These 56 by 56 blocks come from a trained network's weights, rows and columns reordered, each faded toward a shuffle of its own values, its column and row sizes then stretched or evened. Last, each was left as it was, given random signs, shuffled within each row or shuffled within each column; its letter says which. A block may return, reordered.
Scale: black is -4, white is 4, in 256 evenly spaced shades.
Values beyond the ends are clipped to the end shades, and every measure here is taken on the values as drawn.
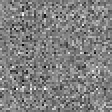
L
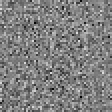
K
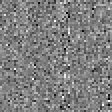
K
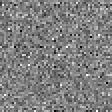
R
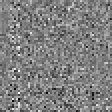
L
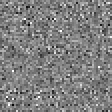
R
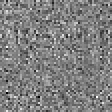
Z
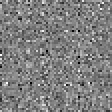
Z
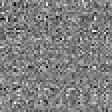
Z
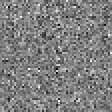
L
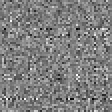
L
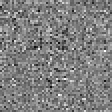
Z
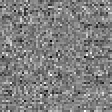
Z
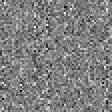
K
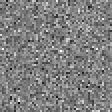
K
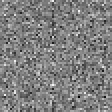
K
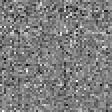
L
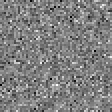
R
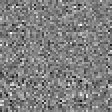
Z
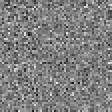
Z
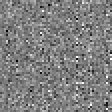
K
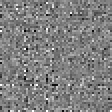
L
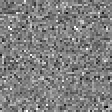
R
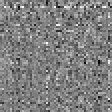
Z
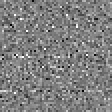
R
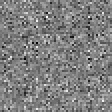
L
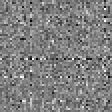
L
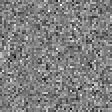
K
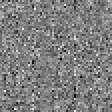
K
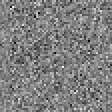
K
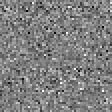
R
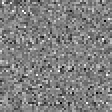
R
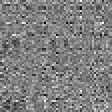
Z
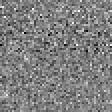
R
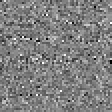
R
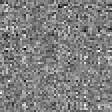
Z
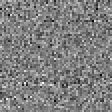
R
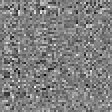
Z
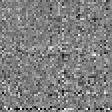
L
